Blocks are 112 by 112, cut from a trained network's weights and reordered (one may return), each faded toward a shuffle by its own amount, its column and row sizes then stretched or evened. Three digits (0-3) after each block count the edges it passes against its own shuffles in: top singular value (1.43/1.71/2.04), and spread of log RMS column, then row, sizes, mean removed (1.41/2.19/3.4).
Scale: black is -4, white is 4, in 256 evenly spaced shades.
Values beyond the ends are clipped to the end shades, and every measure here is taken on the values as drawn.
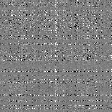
1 2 3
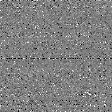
1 1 2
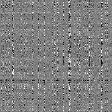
3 3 1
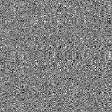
3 2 2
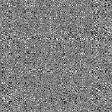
3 2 2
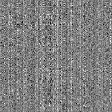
3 2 1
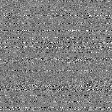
1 1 3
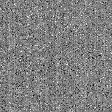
1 0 1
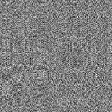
3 1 1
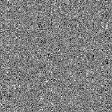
2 2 1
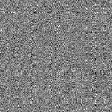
3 2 0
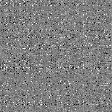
0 1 2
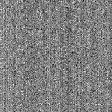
2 0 1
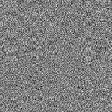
3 1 0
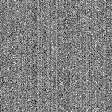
2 0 0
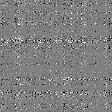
1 2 3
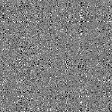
2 2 2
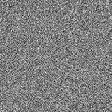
3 0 0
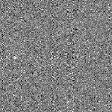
3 2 1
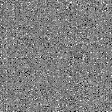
0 1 2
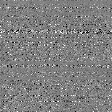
0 0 3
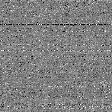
2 0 2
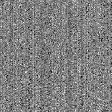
2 1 0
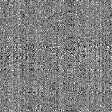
2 1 2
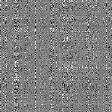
3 3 1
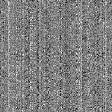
3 2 1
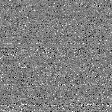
0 0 2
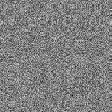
3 0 0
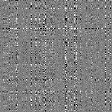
3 3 2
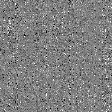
0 2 0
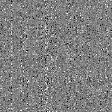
2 2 1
